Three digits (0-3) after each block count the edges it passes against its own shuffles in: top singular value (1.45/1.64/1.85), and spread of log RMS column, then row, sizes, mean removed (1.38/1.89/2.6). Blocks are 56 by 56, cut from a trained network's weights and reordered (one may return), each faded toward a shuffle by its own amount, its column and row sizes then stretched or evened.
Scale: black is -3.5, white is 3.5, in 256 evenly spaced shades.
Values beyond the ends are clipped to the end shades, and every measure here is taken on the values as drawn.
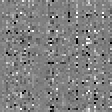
0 3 2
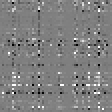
2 3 3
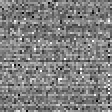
2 0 0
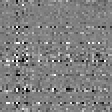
3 2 3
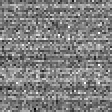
3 0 0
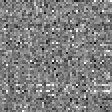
2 1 1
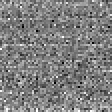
0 1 2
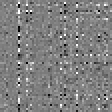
2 3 2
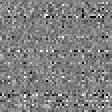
1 2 3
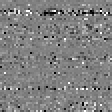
1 1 3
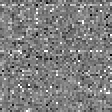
1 2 1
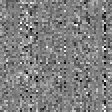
0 3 1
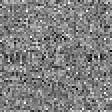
2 0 0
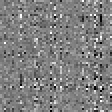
0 3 2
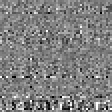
3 0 3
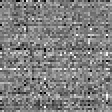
3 2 2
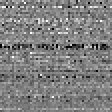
3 0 3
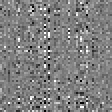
2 3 2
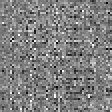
3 2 1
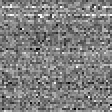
2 0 2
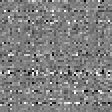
0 2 3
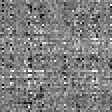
2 3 1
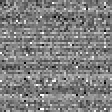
3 0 1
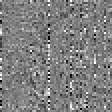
1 3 1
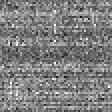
3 1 0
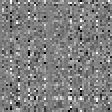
3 3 1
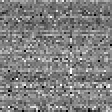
2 0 2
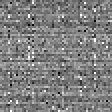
2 2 0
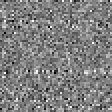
1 0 2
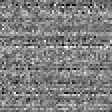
3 1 2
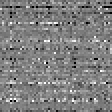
2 1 3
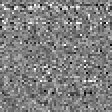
3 0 2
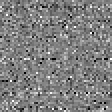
1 0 2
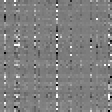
3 3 1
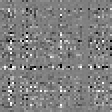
2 3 3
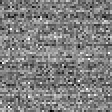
2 0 1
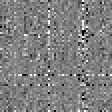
2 3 2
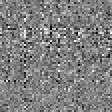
2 2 2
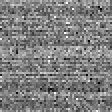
3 1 0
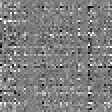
2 3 2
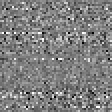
1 0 3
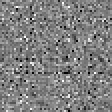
2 2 1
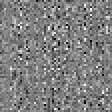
1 3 1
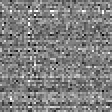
3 2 1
